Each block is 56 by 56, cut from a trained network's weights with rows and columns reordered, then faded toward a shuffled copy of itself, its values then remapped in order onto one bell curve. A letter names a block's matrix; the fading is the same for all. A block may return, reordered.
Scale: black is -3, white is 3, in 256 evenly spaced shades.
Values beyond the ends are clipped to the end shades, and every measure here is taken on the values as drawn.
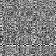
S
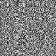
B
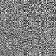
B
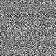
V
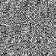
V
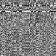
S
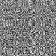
V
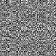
S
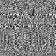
S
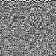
S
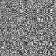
B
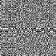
S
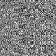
B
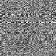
S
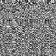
V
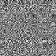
V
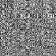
V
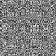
V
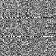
S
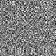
B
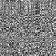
V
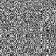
B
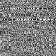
S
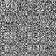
V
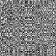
S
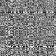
S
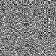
B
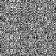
V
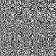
S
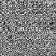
V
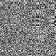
B
